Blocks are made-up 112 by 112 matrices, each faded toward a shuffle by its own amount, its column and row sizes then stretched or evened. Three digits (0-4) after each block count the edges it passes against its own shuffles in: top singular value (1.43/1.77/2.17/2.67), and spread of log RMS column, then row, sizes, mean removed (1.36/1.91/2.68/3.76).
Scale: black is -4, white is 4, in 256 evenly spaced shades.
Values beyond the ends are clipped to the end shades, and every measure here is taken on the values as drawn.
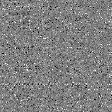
2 1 1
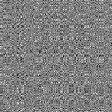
4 2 2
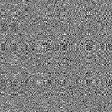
4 2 3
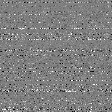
0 0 4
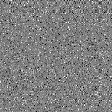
3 0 1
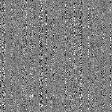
1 4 1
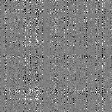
1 4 3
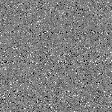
1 0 2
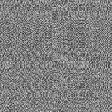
4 0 1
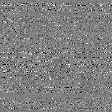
1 0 4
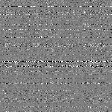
2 1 4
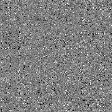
0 2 2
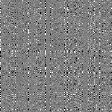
4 4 2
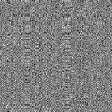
4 2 1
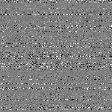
2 1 4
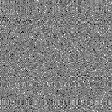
4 0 1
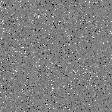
0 1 1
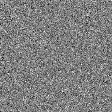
0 1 0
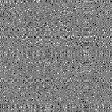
4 0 2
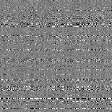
4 1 4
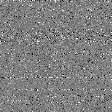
0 1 3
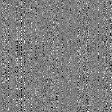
2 4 1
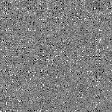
2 2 2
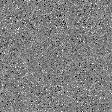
0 1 1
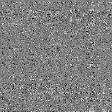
1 2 3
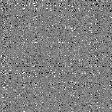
0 3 3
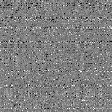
3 0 3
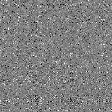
2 1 2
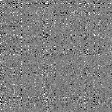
3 3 3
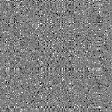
4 2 1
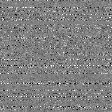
1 1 4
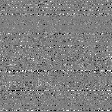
2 1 4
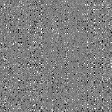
3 3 2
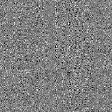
3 3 1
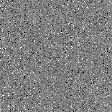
0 2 0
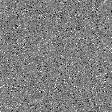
1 1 1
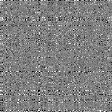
4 2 3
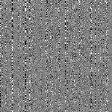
2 4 1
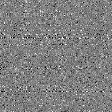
2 1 3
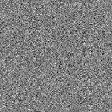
3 1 0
